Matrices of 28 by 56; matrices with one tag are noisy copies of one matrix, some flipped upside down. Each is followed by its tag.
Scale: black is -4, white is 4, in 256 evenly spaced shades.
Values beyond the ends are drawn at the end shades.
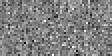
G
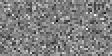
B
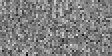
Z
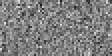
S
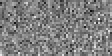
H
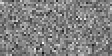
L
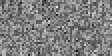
G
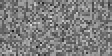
L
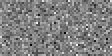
B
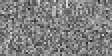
Z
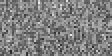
Z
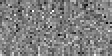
H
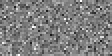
B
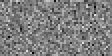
B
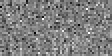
Z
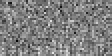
Z
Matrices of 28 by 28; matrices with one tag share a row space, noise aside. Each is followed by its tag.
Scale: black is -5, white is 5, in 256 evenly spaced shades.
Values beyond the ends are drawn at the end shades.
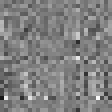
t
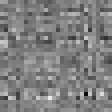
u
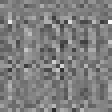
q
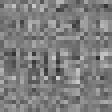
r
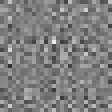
q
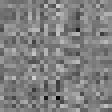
r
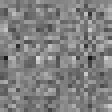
u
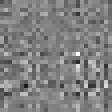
t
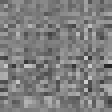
u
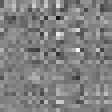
r
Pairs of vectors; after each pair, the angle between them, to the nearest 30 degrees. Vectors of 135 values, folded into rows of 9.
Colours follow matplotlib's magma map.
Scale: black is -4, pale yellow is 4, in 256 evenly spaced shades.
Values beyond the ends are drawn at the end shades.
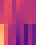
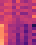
30 degrees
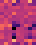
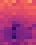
60 degrees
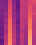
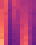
120 degrees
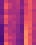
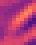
90 degrees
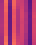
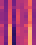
150 degrees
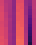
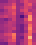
150 degrees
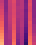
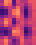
90 degrees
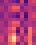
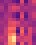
30 degrees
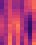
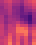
60 degrees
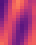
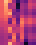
120 degrees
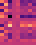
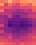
120 degrees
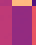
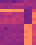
90 degrees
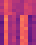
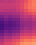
90 degrees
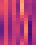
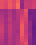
90 degrees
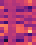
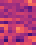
30 degrees
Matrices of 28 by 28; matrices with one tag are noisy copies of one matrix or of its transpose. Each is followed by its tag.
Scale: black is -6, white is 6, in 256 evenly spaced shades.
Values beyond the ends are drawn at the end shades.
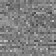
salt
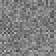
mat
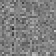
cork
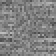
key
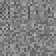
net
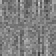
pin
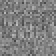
cork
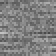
key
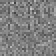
net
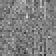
salt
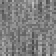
key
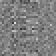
cork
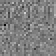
net
